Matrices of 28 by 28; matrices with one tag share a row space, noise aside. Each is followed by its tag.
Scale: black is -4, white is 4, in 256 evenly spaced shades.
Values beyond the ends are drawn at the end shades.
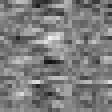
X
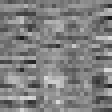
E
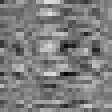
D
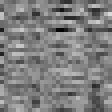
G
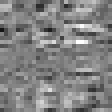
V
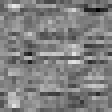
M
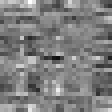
E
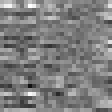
E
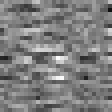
X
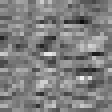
V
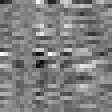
V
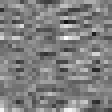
D
